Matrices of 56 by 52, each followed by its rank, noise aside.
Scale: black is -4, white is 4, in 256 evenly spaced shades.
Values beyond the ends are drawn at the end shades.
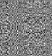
four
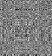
four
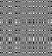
one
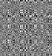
two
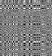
one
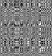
three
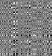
two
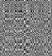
two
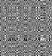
three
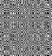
two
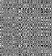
three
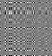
one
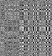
one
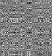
four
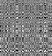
two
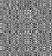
three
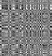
two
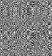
four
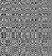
three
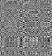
four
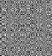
four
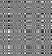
one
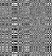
one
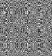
four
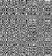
four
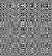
two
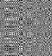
three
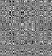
three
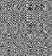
four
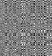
two
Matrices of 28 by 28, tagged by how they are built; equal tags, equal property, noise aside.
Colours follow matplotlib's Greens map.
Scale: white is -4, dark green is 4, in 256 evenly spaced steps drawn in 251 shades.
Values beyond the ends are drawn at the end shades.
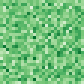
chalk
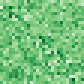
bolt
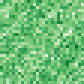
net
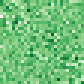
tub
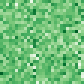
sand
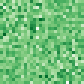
tub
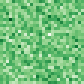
chalk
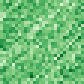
net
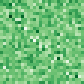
bolt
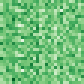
chalk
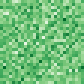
net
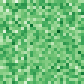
chalk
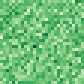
net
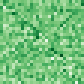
bolt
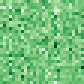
sand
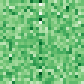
sand
